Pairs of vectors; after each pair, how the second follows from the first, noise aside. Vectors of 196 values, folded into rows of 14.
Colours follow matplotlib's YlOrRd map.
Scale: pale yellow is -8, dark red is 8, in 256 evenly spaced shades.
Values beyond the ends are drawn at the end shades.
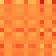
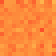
negated, shrunk.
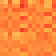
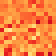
reversed, negated, scaled up.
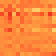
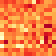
reversed, scaled up.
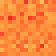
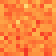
wrapped around, negated.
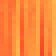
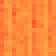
wrapped around, shrunk.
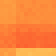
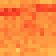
wrapped around, negated.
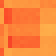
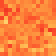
sign-scrambled.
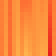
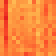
reversed.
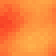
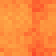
wrapped around, shrunk.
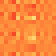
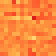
sign-scrambled.
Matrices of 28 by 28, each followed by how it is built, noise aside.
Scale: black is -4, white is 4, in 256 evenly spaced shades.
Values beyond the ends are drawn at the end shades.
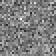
noise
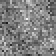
smooth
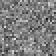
noise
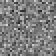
repeating columns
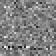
uneven rows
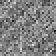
Hankel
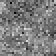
smooth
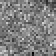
smooth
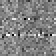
uneven rows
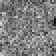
smooth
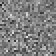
lower triangular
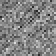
Hankel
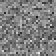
repeating columns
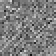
Hankel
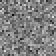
noise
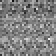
repeating columns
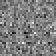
uneven rows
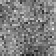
smooth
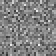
repeating columns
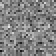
repeating columns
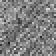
Hankel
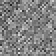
Hankel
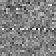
uneven rows
